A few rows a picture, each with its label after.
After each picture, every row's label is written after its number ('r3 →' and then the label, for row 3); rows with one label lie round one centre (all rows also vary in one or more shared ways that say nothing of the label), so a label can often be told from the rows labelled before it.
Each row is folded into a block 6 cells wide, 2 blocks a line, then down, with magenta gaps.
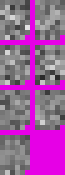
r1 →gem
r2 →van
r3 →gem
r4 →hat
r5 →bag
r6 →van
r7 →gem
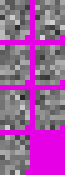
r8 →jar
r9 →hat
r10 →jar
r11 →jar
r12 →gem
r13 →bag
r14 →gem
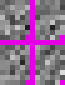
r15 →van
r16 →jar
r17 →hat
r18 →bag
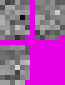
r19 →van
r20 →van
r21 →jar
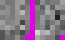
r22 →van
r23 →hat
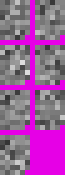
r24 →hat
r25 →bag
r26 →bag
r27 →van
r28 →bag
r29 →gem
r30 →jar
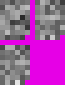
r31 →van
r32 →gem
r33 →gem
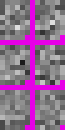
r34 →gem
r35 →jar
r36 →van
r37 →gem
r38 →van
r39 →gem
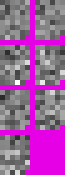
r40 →hat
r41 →bag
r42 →jar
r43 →gem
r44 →jar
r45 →hat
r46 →gem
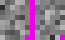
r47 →jar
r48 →bag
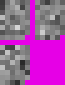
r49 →gem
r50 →van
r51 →van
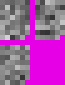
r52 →gem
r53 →jar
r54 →hat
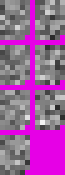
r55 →gem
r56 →hat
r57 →jar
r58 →van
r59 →bag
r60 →van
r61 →van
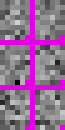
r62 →hat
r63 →van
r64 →bag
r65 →van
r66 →bag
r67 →gem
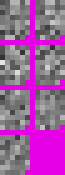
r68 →hat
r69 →hat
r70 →gem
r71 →bag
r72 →jar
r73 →gem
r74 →bag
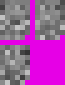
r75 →gem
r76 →gem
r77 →gem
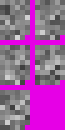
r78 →jar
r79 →van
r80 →van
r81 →van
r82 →van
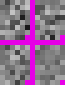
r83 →hat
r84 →bag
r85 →hat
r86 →jar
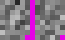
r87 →bag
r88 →jar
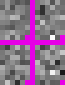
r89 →gem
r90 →jar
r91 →hat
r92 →van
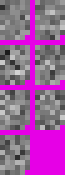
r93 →jar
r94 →bag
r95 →bag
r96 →jar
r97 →van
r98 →gem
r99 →bag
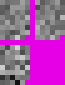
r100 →jar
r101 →jar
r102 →van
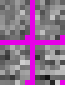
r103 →van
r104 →van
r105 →jar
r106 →bag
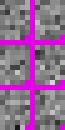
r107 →hat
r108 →van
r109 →gem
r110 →jar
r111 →bag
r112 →hat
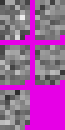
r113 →gem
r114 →bag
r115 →gem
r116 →van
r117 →bag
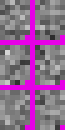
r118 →bag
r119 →van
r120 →gem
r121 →hat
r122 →van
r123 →hat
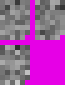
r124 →bag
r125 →jar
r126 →gem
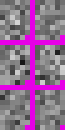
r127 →hat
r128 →gem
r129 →hat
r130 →gem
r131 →jar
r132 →hat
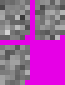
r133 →van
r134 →bag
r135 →bag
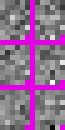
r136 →bag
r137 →gem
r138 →bag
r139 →jar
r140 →van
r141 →bag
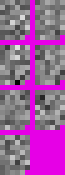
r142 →bag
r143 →hat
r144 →hat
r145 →hat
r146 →gem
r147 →jar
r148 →bag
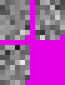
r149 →jar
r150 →gem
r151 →bag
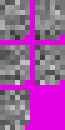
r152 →van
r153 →van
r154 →jar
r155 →hat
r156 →gem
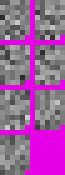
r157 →hat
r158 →bag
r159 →hat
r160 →bag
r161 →gem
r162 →van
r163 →van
